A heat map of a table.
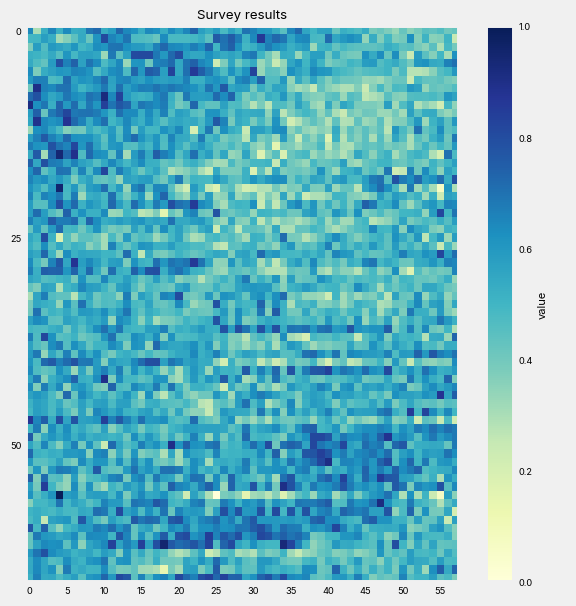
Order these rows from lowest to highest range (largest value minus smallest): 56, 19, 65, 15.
65, 15, 19, 56
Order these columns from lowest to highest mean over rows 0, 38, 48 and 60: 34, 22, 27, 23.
27, 34, 23, 22
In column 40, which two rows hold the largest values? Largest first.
52, 41
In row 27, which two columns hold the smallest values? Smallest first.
15, 4
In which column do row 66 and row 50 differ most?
10
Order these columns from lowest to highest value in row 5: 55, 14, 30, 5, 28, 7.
55, 28, 5, 7, 14, 30
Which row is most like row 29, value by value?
40
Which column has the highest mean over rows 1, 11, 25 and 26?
2
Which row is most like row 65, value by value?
22
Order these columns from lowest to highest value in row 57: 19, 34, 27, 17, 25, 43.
25, 19, 34, 27, 43, 17
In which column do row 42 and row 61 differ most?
20
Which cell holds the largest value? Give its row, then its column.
56, 4
